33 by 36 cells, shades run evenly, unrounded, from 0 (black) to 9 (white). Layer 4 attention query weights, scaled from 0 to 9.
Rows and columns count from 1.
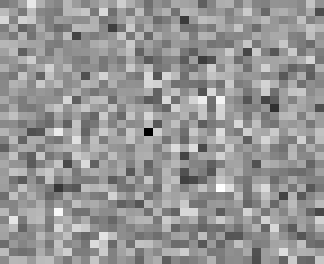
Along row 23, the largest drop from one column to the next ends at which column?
21
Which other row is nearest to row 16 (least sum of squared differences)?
12
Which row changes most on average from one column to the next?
17
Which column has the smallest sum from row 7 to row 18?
28
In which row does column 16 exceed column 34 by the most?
25
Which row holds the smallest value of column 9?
5
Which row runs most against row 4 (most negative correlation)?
27
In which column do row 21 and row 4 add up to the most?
10
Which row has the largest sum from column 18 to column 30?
24
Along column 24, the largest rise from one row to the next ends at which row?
9
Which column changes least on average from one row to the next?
26
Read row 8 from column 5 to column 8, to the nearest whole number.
5 5 6 5
